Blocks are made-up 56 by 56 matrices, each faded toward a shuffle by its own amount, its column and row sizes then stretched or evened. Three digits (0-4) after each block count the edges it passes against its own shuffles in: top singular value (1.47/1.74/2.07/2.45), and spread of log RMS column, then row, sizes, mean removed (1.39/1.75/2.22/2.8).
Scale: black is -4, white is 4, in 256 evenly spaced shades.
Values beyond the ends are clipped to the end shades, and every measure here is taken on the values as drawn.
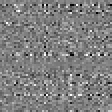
3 1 4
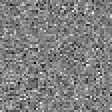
2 1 1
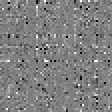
2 3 2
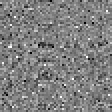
2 0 1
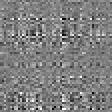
4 3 4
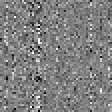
2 4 0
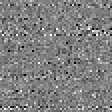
2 0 3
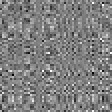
4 4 2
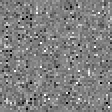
1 2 1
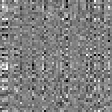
4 4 2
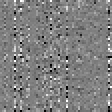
3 4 1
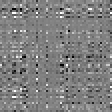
4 4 4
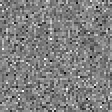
1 0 0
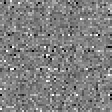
0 0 3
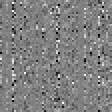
1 4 0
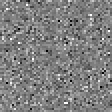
0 1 1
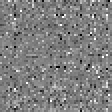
2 2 2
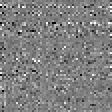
2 2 3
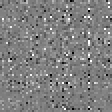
1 2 2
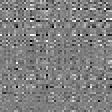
4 2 4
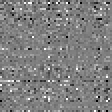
1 2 4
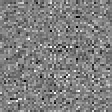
3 2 2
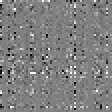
2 4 3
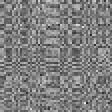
4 0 2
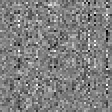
3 3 1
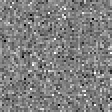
0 1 0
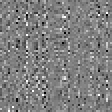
3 4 0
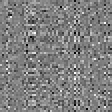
4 3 1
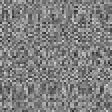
4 2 2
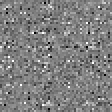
0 2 3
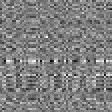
4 0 4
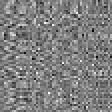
4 1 1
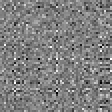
3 2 3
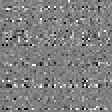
3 2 4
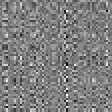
4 4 1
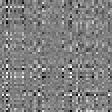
4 4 3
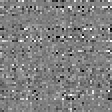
1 2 4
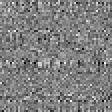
3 0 3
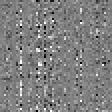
0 4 1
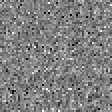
0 0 1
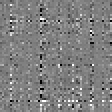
3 4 3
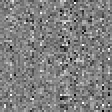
1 3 0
